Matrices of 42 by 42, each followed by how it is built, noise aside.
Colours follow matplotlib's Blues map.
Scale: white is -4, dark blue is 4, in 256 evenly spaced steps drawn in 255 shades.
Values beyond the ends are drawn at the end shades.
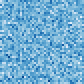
repeating rows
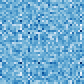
low rank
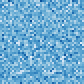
repeating columns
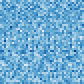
repeating columns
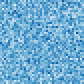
noise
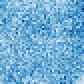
smooth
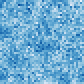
smooth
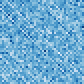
Toeplitz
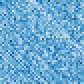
Toeplitz
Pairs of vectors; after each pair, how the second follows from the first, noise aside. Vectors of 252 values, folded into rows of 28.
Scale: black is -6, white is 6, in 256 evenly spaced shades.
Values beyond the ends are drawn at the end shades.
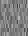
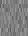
reversed, shrunk.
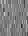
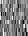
reversed, negated, scaled up.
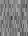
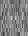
negated.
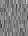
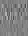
wrapped around, negated, partly zeroed.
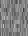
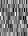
reversed, negated, scaled up.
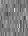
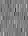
wrapped around, negated, partly zeroed.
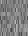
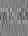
reversed, partly zeroed.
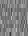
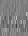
reversed, partly zeroed.
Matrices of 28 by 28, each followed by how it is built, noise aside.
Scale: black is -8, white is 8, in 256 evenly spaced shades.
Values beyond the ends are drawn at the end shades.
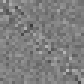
banded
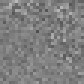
upper triangular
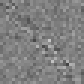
banded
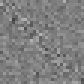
banded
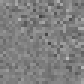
upper triangular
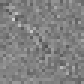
banded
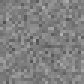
noise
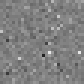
sparse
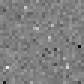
sparse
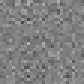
low rank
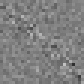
banded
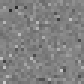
sparse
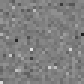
sparse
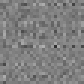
low rank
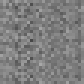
repeating rows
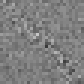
banded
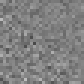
lower triangular
